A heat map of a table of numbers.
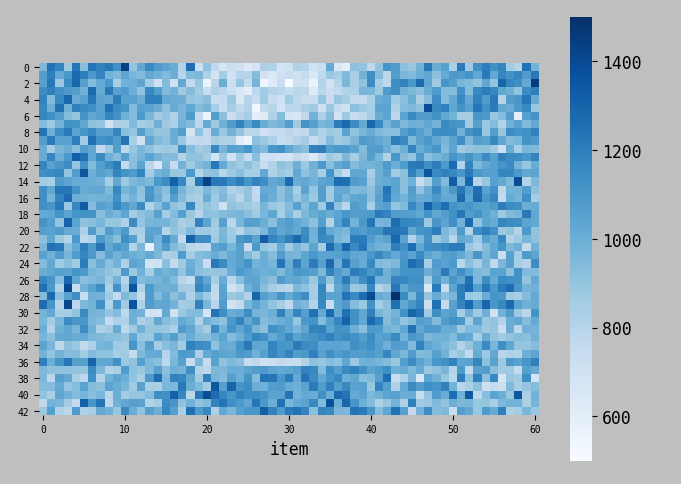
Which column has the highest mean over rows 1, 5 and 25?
4
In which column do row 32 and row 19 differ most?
56
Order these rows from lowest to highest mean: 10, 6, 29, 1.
6, 1, 10, 29
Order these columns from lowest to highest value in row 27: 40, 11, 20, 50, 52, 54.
50, 20, 40, 54, 52, 11
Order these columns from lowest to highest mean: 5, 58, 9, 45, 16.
16, 58, 9, 5, 45
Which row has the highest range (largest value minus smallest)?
2
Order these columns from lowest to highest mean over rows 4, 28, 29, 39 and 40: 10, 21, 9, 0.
10, 21, 9, 0
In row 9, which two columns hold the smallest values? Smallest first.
25, 24
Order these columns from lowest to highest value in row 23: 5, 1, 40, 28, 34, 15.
15, 28, 1, 34, 40, 5
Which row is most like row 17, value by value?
13
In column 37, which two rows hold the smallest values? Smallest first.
0, 5
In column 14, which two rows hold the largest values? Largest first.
38, 4
